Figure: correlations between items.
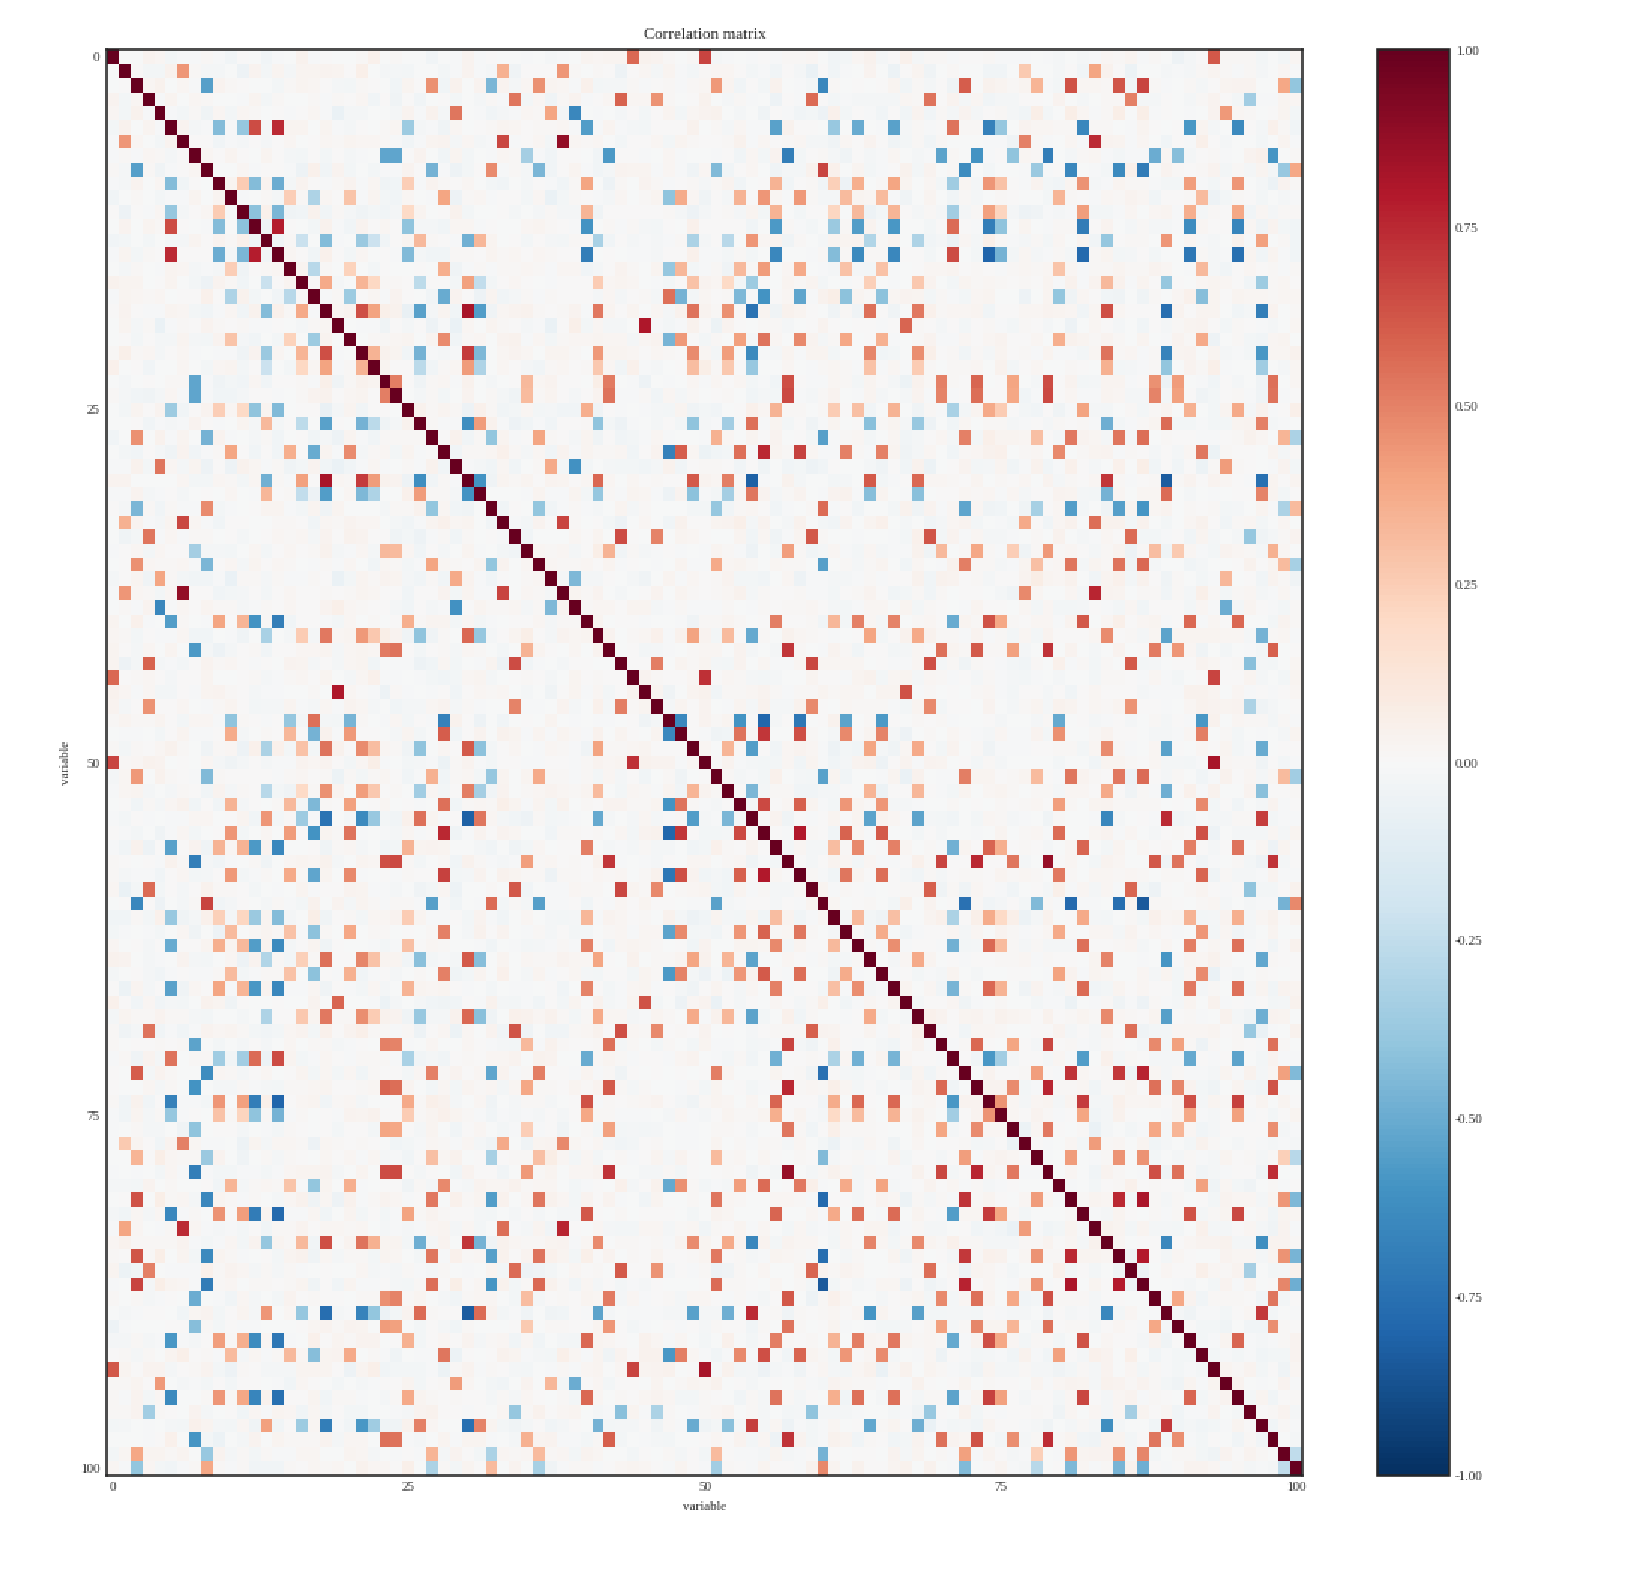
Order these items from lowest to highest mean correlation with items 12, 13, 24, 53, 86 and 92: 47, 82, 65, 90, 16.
47, 82, 16, 90, 65
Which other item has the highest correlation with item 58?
55
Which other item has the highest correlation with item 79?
57
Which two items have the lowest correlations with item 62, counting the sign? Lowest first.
47, 17
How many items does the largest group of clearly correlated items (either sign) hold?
17
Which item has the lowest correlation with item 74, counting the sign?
14
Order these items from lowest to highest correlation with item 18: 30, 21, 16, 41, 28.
28, 16, 41, 21, 30
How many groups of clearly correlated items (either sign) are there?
10
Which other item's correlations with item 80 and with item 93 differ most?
50
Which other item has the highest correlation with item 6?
38
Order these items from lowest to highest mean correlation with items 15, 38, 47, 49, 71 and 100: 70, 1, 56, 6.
56, 70, 1, 6
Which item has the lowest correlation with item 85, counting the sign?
60
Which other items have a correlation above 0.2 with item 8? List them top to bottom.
32, 60, 100
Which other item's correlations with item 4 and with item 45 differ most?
19
